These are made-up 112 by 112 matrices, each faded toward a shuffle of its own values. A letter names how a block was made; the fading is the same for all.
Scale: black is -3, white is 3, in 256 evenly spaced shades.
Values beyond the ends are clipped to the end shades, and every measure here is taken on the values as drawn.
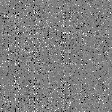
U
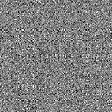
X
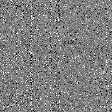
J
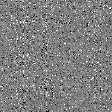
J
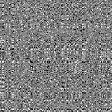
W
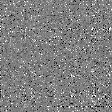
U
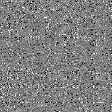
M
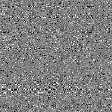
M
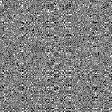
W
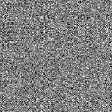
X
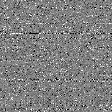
M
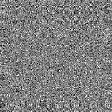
X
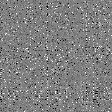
U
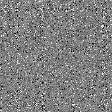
J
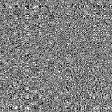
X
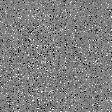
U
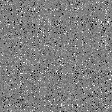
U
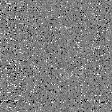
U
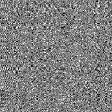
X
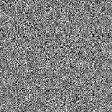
X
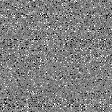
M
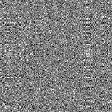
X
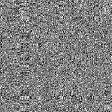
X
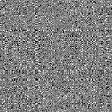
W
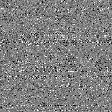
M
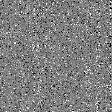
J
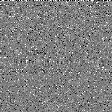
M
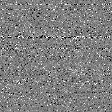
M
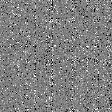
J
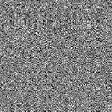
X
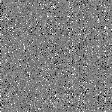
J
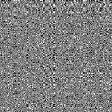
W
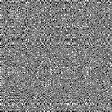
W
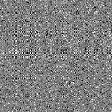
W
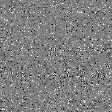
U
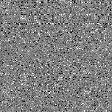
M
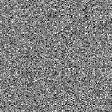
X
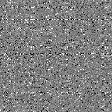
M
